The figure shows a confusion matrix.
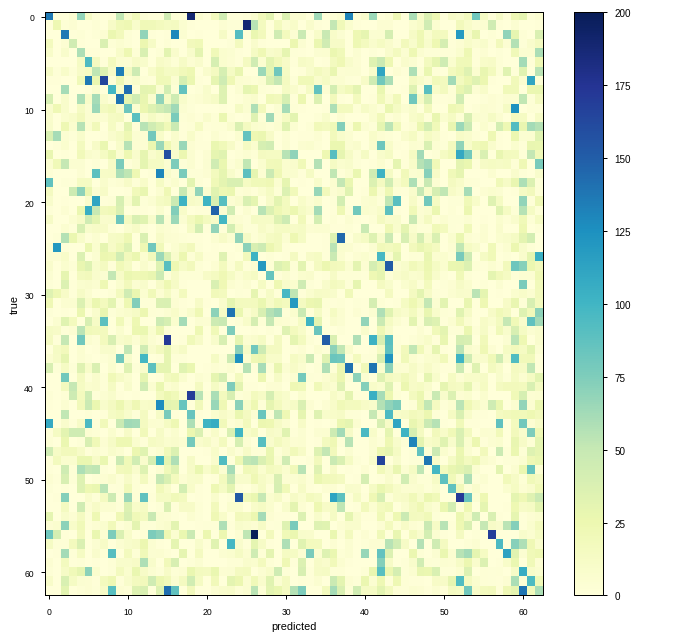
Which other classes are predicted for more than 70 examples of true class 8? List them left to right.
10, 17, 34, 48
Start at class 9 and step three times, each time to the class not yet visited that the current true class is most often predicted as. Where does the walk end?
43
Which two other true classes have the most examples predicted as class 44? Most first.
20, 42
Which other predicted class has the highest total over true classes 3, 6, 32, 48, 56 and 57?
42
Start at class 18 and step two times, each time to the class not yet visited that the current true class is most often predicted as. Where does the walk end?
38
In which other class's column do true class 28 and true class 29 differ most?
60
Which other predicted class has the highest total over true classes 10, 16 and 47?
59
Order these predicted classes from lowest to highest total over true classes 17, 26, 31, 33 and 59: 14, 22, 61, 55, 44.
44, 55, 22, 61, 14
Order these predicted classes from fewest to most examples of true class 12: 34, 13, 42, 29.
29, 34, 42, 13
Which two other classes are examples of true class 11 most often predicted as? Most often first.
16, 28
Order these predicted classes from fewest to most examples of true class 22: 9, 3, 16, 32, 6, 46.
3, 32, 6, 46, 16, 9
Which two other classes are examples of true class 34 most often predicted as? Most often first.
23, 4
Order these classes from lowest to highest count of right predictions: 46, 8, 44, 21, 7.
8, 44, 46, 21, 7
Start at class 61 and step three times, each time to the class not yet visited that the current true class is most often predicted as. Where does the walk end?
37
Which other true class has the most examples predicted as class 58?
2
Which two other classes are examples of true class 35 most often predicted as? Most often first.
15, 41
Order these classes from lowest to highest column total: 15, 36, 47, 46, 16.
47, 46, 16, 36, 15
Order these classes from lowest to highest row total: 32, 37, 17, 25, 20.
25, 32, 17, 20, 37
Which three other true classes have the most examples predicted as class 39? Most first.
21, 35, 62
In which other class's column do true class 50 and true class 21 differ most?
5
